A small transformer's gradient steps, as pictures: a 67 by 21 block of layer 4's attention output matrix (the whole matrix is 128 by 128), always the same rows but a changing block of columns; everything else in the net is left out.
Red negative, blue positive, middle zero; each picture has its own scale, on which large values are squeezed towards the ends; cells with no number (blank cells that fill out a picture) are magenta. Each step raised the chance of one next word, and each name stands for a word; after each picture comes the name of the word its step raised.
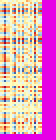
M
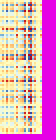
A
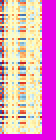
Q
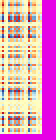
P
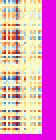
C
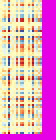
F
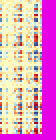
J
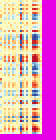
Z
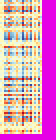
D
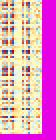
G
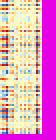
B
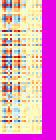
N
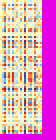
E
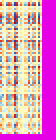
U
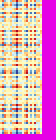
B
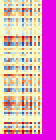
J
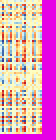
Z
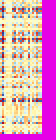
M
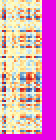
E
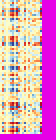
J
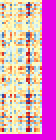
Z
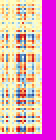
Z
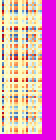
A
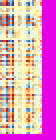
U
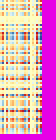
C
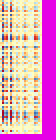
D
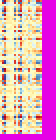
Q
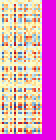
J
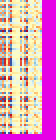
F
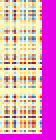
Q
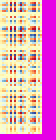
A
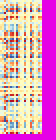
M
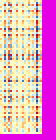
A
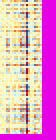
B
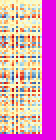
E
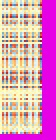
U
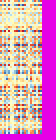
B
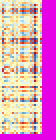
M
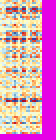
M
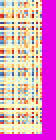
G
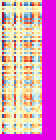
U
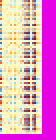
C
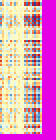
U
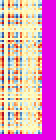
U
